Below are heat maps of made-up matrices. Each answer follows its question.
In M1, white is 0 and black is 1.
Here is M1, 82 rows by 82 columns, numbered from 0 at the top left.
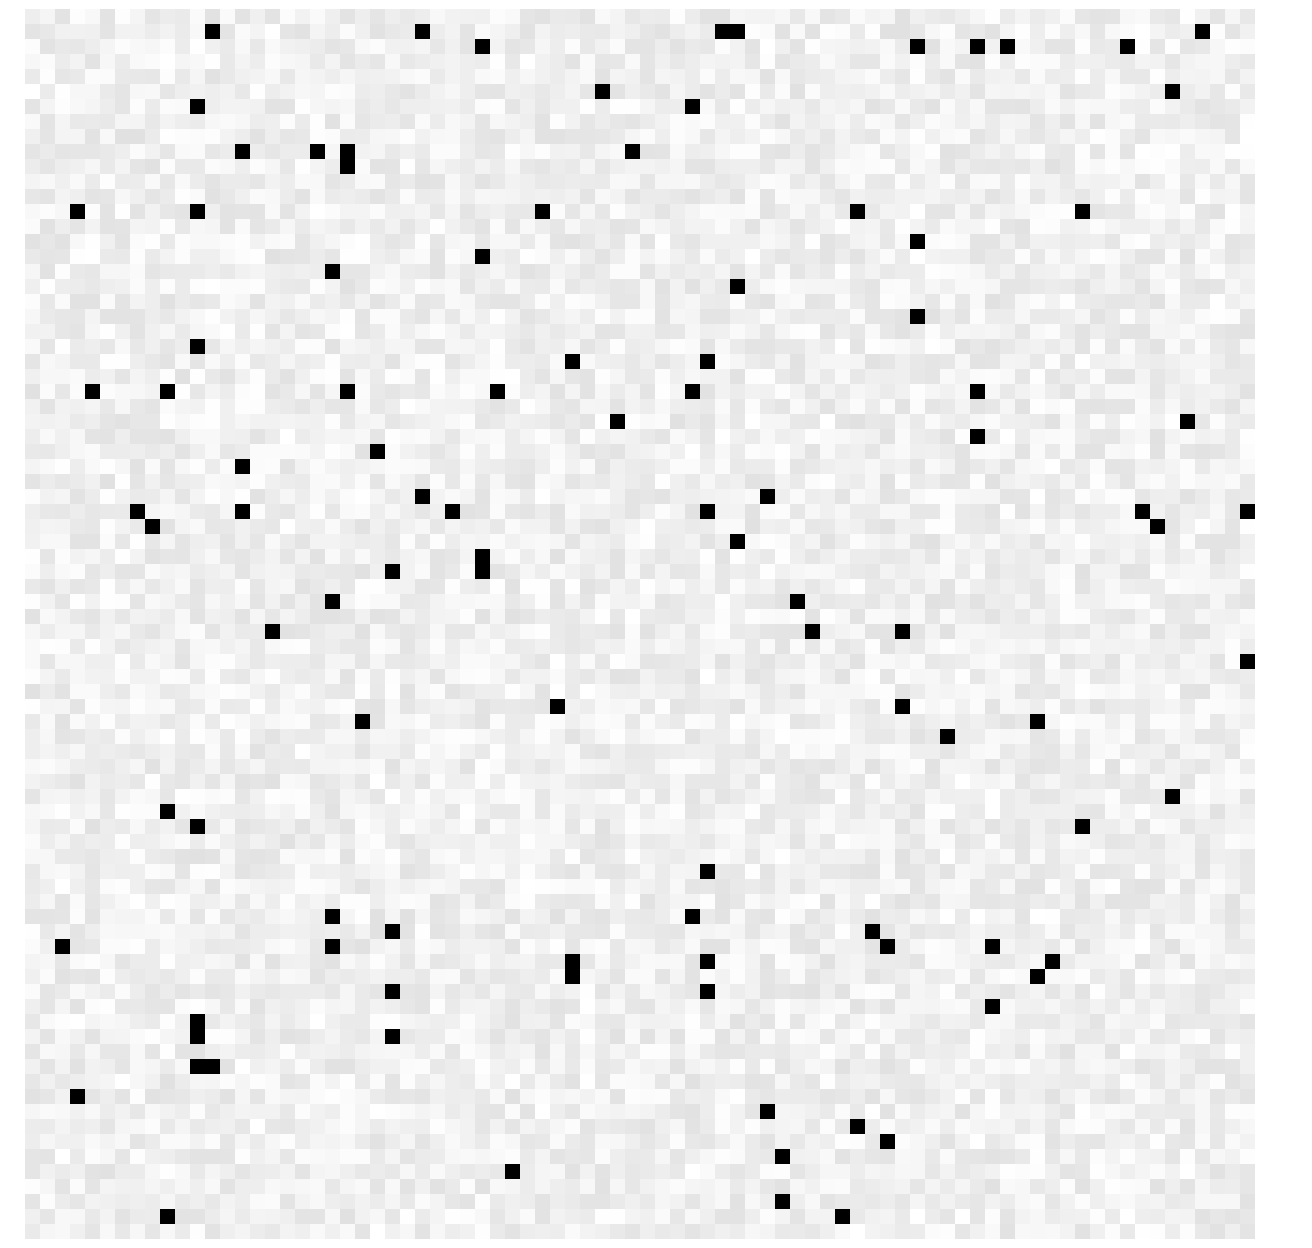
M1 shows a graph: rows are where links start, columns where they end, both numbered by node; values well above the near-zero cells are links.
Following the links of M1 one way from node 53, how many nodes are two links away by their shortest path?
4
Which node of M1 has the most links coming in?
node 11
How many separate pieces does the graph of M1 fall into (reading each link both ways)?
5
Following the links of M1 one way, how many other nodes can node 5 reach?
3
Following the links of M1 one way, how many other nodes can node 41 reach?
7
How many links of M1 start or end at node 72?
1
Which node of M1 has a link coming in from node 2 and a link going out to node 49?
node 73
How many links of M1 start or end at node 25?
6
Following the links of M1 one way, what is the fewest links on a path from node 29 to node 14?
4
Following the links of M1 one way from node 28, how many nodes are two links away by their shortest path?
3
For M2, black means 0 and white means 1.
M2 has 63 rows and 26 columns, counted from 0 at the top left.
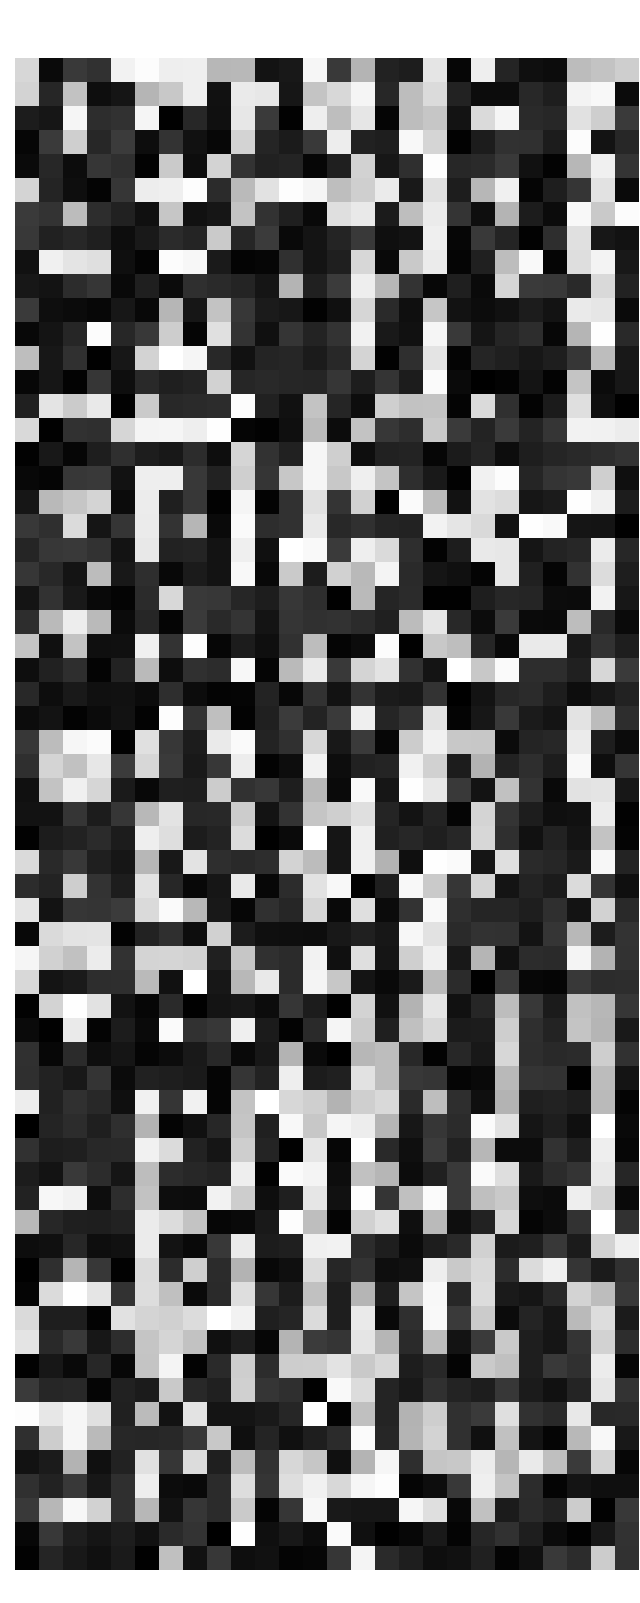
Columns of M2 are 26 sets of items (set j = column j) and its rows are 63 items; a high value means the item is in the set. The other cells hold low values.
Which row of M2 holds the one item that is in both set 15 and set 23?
14
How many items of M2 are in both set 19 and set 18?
5
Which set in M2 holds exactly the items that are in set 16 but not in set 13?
1
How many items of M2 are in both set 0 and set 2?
4
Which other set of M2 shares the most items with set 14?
24
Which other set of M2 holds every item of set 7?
17
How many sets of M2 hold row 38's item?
8
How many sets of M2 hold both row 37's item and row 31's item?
7
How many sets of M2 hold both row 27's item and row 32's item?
3
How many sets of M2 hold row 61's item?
2
